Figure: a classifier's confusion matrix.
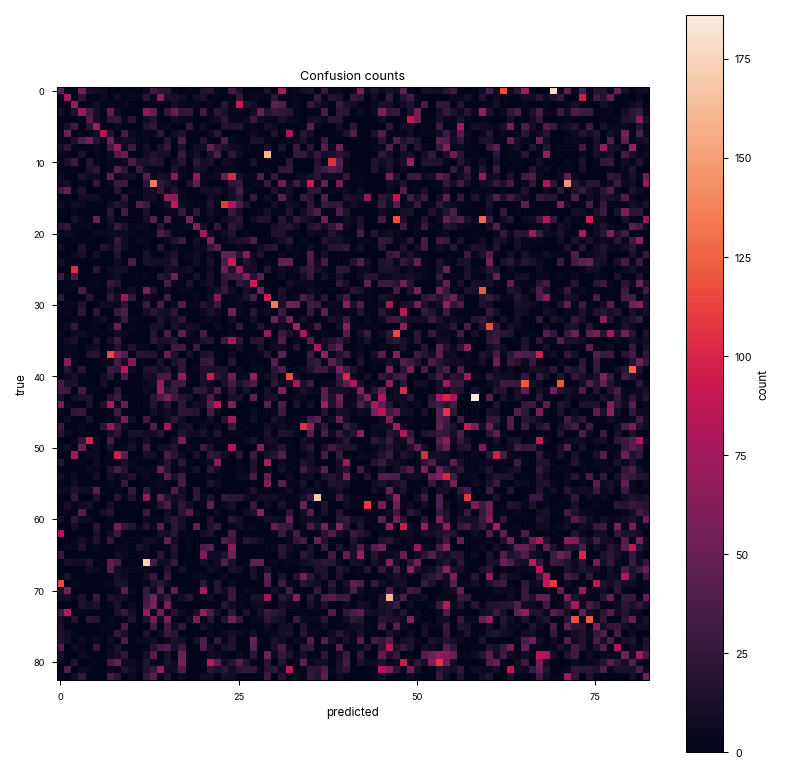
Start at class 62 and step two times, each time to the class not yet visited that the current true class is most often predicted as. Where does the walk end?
69
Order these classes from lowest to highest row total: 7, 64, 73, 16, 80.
7, 16, 64, 73, 80
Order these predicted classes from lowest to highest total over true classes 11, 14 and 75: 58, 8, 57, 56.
58, 56, 57, 8
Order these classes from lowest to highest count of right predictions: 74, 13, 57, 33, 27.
33, 27, 57, 74, 13
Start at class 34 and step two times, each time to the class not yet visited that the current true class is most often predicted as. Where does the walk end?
57
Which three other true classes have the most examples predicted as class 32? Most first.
40, 81, 6
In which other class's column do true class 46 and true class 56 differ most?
24
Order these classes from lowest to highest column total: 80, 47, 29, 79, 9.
9, 29, 79, 47, 80
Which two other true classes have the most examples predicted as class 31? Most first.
0, 42
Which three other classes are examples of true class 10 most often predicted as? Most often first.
38, 49, 39
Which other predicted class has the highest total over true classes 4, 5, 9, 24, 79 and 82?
29
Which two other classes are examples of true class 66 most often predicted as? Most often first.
12, 46
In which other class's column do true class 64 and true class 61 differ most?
48
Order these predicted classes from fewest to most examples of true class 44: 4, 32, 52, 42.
32, 4, 52, 42
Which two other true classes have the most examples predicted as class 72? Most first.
74, 63
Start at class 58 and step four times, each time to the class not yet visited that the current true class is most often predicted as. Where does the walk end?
51
